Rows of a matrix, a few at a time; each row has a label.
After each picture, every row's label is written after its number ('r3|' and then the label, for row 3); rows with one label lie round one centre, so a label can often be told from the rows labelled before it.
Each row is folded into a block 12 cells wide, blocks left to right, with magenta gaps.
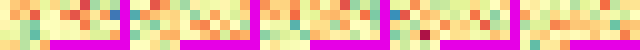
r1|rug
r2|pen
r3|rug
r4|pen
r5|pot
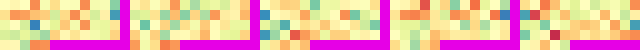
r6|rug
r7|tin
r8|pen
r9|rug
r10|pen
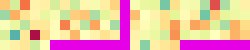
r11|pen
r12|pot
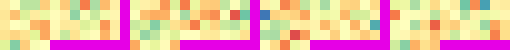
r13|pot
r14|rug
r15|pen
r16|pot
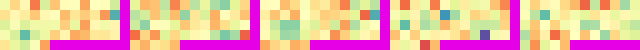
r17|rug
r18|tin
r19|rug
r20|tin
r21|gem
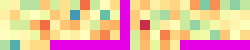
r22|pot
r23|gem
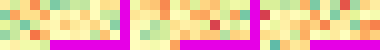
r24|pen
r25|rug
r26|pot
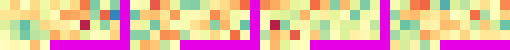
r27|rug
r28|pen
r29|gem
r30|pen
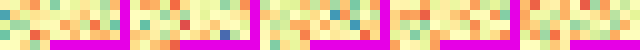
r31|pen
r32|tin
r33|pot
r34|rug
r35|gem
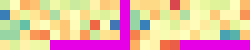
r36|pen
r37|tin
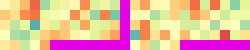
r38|rug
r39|gem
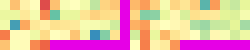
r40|tin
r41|gem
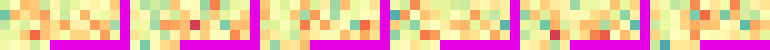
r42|pen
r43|pot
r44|pot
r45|pen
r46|pen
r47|pot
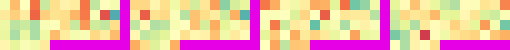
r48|rug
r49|rug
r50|gem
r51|pen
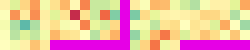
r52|rug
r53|pen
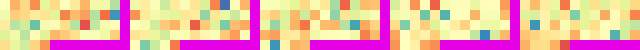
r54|rug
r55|pot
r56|pot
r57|tin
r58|tin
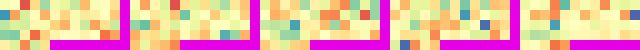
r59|pen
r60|tin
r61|rug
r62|pot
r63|rug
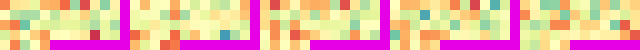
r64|gem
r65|tin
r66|gem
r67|gem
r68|pot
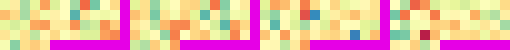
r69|pot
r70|pot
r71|tin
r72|pen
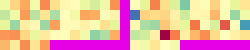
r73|tin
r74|pen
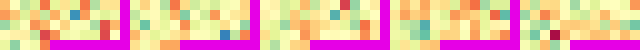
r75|pot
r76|tin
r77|pot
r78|rug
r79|pen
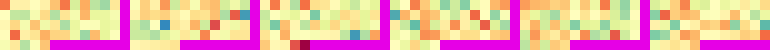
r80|gem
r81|rug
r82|tin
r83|pen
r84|gem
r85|pen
